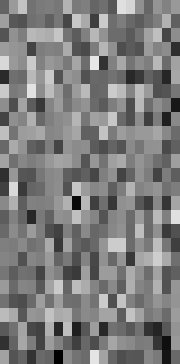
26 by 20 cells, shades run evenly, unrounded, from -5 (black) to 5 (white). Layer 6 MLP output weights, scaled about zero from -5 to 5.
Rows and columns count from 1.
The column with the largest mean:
6
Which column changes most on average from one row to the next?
1
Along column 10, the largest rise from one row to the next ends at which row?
7
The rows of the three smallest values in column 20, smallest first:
8, 4, 18
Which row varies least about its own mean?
12
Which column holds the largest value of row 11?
2
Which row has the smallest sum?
24
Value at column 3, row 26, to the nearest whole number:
-1
